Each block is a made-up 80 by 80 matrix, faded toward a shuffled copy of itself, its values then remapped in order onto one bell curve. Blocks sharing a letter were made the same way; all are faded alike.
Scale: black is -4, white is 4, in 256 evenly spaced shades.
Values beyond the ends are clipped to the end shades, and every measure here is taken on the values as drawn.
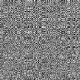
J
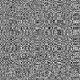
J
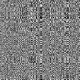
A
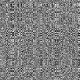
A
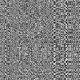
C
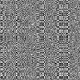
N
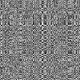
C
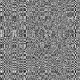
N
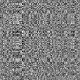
J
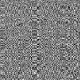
J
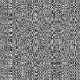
A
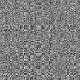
J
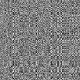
C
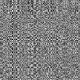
A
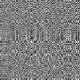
C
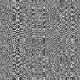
C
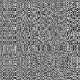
C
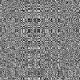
A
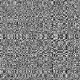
A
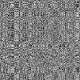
J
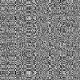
C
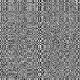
N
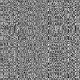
C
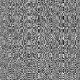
C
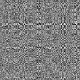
A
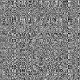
A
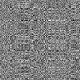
J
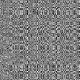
N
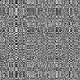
N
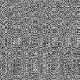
J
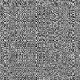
A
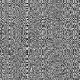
A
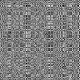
N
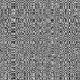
N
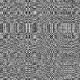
N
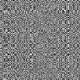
C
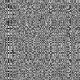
C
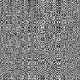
A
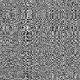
A
